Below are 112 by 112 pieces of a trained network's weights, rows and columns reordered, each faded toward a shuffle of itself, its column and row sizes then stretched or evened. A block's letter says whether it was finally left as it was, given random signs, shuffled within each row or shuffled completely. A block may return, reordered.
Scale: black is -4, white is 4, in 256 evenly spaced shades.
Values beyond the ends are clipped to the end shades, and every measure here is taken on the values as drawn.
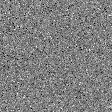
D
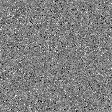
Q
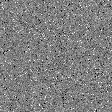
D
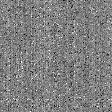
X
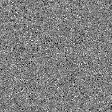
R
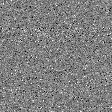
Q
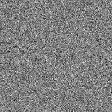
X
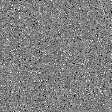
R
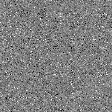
R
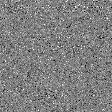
Q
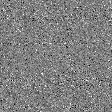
Q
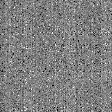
X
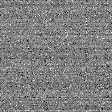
X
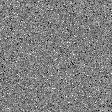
D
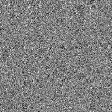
X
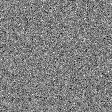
D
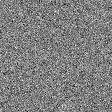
D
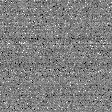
Q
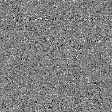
R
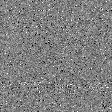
Q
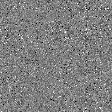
R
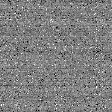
X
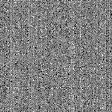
X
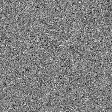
Q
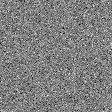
D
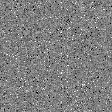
R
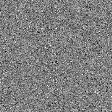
R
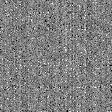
X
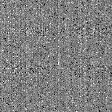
X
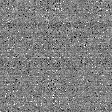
X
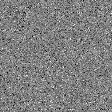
Q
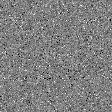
Q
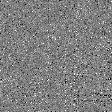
R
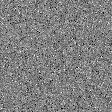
D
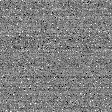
Q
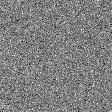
D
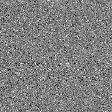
Q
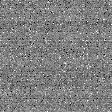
X
